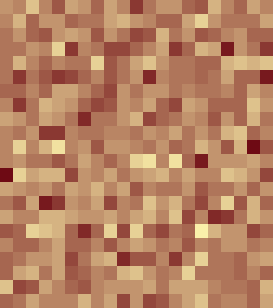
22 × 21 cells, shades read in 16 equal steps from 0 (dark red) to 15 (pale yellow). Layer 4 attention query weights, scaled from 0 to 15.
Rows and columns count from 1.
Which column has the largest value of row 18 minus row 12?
16
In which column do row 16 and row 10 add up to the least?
17
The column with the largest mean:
5
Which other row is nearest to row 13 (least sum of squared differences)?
20
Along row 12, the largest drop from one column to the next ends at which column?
15
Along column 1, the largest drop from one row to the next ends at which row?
13
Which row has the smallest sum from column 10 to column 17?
19
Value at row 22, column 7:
11
